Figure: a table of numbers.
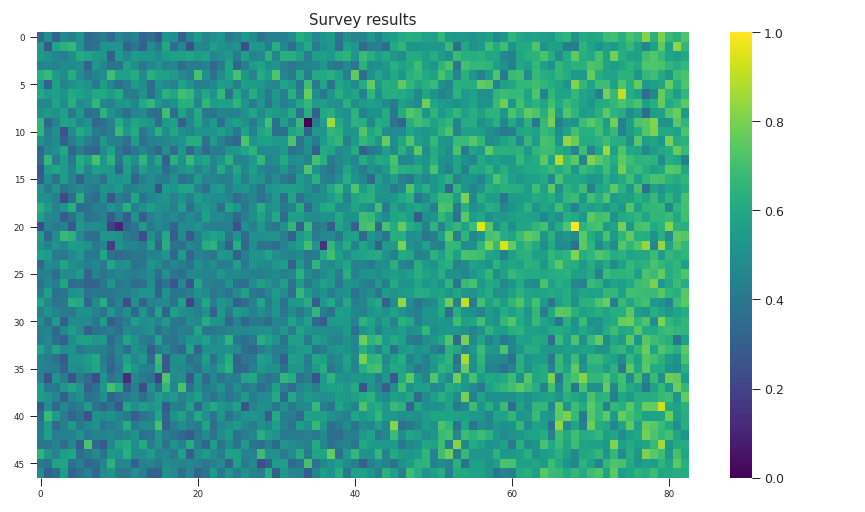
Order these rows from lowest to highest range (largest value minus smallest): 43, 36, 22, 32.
32, 43, 36, 22
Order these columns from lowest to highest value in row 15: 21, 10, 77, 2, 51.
2, 21, 10, 51, 77
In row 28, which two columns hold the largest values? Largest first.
54, 46
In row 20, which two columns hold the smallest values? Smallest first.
10, 9
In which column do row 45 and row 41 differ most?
45
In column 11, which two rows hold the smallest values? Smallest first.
36, 28
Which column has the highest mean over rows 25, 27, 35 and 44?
77
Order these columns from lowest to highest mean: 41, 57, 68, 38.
38, 41, 57, 68
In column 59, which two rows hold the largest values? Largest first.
22, 7
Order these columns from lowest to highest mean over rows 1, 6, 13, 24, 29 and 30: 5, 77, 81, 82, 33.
33, 5, 77, 82, 81
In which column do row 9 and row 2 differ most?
34
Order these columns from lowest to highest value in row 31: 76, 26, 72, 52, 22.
22, 26, 52, 72, 76
